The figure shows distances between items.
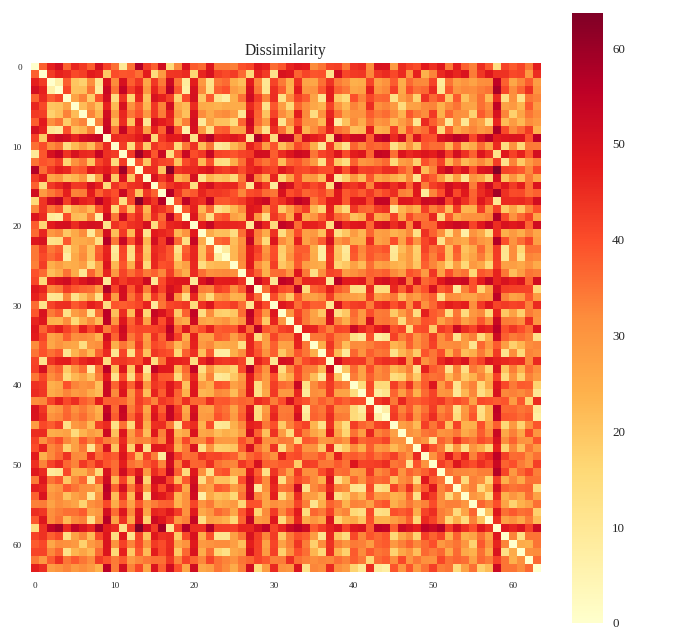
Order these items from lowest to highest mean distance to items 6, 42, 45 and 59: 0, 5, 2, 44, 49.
5, 2, 0, 49, 44
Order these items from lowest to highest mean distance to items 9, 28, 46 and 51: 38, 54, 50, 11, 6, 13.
6, 54, 38, 50, 13, 11
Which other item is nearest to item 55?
35
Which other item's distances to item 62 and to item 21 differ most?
54
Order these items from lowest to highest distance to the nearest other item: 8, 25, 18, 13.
8, 18, 25, 13
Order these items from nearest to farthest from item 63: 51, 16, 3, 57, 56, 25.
56, 57, 25, 3, 51, 16
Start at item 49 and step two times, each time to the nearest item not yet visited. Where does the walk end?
13
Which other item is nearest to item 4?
24
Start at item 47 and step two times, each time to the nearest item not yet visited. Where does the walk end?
33
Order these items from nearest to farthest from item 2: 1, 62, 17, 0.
62, 1, 0, 17
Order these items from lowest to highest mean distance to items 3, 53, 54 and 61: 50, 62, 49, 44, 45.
44, 45, 62, 49, 50
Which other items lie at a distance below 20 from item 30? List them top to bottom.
1, 9, 15, 20, 27, 37
